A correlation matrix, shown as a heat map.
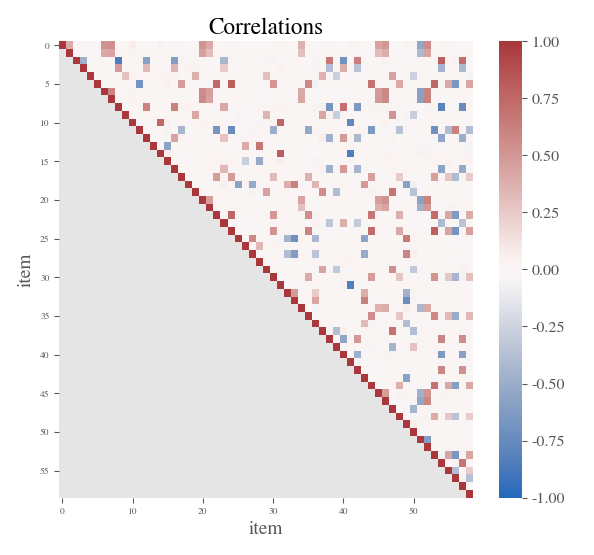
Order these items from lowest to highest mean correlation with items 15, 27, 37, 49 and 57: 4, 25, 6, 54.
6, 4, 54, 25
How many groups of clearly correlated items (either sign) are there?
7
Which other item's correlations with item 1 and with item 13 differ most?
28
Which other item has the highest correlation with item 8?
40
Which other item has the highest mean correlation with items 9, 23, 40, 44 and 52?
8
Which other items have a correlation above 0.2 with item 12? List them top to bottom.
3, 8, 16, 23, 40
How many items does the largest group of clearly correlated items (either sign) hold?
13
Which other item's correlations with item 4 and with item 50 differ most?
47
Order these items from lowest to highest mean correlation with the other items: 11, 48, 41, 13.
11, 41, 13, 48
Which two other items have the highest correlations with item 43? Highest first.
33, 18
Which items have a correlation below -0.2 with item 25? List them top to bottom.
18, 32, 33, 36, 43
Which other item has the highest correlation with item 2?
54
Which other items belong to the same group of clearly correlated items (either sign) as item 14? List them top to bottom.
10, 31, 41
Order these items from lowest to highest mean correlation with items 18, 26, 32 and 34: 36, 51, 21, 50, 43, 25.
25, 51, 50, 21, 36, 43
